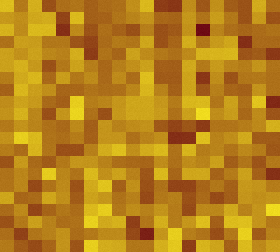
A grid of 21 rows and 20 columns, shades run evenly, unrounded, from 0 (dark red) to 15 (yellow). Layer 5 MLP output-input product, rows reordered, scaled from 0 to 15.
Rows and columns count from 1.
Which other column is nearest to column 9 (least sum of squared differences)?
12
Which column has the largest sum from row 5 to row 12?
2
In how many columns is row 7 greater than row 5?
10
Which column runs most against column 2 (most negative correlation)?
13
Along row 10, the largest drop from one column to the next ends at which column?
7
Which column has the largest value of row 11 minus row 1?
20
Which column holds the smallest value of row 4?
18
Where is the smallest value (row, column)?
3, 15
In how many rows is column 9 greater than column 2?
6
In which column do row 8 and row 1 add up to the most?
11
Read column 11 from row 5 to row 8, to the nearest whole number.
9 11 13 12
